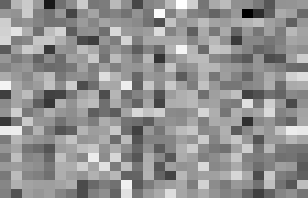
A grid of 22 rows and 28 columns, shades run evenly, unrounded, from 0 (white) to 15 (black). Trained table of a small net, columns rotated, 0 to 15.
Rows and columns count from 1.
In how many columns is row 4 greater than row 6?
13
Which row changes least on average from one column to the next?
8
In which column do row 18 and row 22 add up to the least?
9
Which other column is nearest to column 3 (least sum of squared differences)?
21
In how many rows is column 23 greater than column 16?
15
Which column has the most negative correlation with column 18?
5
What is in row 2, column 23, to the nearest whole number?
15
